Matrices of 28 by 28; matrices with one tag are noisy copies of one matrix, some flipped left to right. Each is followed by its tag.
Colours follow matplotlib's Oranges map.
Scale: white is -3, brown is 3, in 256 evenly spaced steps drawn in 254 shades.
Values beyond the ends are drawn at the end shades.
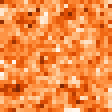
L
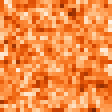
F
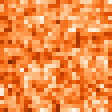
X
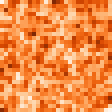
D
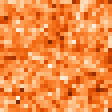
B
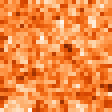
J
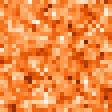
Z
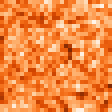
J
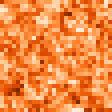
L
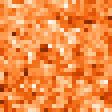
J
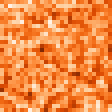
J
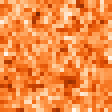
F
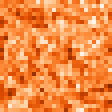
J
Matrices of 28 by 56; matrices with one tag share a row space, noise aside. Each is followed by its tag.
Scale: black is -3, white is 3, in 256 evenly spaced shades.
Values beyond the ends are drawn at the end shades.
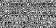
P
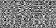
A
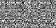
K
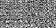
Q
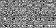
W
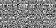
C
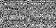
P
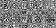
W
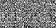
K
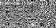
Q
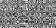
C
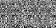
K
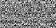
K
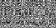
A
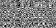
A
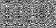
Q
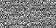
P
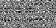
A
